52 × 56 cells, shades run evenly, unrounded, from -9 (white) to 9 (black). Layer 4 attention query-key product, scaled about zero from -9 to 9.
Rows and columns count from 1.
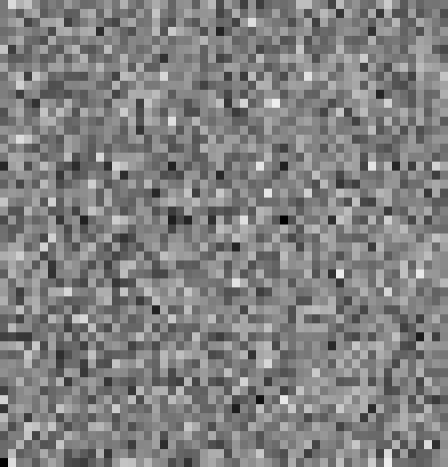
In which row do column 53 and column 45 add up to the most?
38
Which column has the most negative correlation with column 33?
14
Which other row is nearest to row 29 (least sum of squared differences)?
8
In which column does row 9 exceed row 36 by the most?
11
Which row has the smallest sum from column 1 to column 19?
33
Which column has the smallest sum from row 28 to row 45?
48
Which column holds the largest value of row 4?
28
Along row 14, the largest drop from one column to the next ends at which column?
22
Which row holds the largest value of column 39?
51
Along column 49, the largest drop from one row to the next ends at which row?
25
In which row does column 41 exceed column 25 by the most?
23
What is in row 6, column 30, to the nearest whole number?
0
